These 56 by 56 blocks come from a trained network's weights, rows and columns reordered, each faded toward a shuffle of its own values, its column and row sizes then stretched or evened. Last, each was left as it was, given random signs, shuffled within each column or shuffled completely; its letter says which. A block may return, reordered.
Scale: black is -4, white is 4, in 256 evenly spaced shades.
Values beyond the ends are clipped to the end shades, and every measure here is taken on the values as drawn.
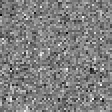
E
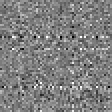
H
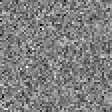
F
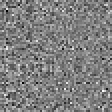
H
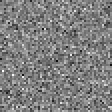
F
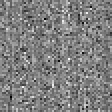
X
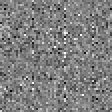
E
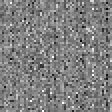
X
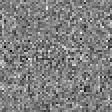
E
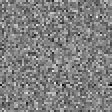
E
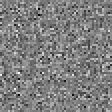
E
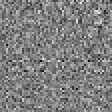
H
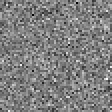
X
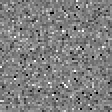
F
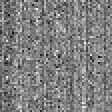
X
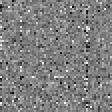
E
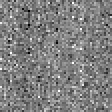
X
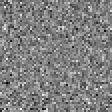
E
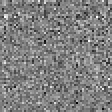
E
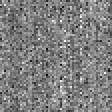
X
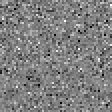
F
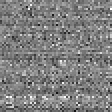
H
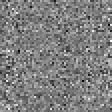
E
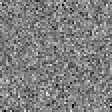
F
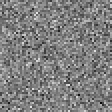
F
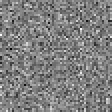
H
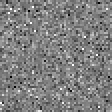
F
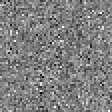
X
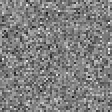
X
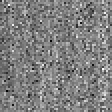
X
